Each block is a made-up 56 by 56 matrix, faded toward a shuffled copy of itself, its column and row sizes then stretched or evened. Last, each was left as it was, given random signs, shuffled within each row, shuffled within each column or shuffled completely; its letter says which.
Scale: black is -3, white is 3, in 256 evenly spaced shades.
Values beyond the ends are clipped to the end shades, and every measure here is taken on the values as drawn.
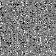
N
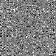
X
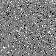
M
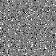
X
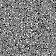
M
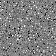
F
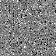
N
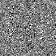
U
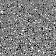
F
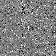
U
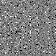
N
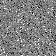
M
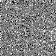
N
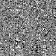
X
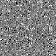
X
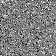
M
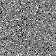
U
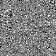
N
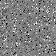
U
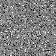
F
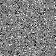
U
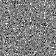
U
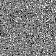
U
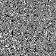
N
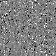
U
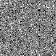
U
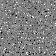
F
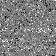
F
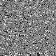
N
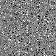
U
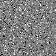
U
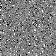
U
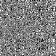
X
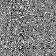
N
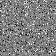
F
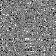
X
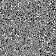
U
